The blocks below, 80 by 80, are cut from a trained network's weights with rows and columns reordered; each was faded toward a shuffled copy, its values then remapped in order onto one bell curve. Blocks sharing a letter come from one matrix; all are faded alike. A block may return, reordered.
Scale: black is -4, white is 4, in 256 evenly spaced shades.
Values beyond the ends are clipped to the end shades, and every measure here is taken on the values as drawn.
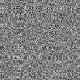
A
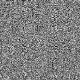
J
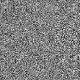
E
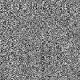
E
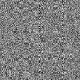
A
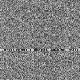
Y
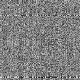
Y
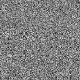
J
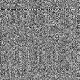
Y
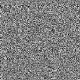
J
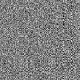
A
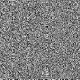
E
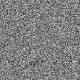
E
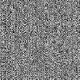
Y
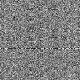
Y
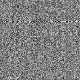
Y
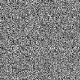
E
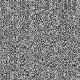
Y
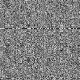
Y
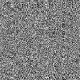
E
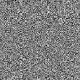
E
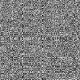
A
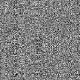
E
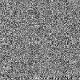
E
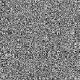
J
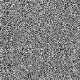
E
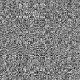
A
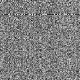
Y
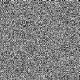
E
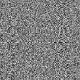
E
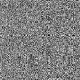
E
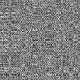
A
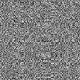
A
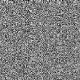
E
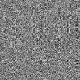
E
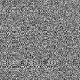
A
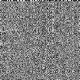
Y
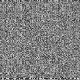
Y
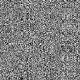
E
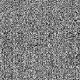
Y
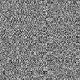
A
